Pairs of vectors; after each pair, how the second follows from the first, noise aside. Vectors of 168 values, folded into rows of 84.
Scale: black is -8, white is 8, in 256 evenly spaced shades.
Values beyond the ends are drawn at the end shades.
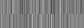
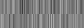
copied.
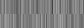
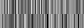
wrapped around, scaled up.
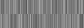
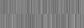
wrapped around, negated, shrunk.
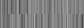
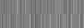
wrapped around, negated, shrunk.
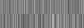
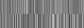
copied.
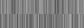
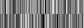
reversed, negated, scaled up.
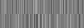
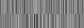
copied.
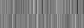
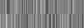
reversed, negated.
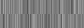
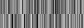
reversed, scaled up.
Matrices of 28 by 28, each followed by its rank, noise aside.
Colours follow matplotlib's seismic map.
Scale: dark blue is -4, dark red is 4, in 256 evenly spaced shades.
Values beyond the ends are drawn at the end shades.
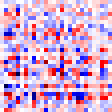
three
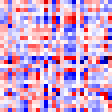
three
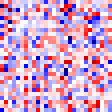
six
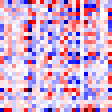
three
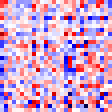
four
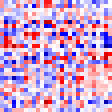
four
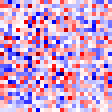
six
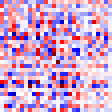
four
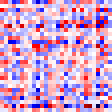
three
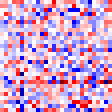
six
